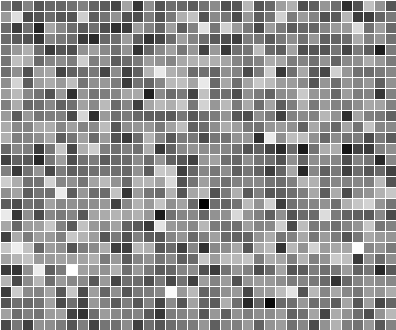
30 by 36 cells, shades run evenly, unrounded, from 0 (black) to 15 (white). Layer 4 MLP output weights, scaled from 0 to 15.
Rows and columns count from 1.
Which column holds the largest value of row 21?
15
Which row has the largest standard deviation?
23
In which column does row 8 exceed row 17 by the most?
17
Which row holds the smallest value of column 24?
13
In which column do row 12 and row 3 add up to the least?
11
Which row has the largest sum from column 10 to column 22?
10
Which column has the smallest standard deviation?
20
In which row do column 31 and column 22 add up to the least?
26
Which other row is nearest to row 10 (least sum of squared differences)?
6
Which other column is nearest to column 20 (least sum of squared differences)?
3
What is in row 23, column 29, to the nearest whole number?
12
